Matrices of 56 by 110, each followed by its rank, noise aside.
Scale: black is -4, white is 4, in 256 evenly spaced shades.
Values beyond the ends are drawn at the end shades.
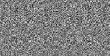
twelve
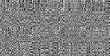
six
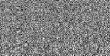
twelve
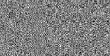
twelve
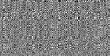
eight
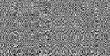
six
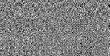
twelve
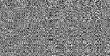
eight
